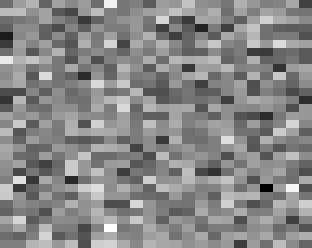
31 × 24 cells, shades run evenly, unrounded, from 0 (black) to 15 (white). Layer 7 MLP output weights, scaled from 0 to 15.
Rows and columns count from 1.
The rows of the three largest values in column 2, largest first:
23, 28, 16
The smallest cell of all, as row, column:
24, 21
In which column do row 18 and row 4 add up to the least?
13
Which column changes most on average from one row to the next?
2
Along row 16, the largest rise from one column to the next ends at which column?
8
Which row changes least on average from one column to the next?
15
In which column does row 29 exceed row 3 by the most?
9
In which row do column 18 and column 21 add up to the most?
18
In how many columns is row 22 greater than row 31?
6
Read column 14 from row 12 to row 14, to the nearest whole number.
6 6 10
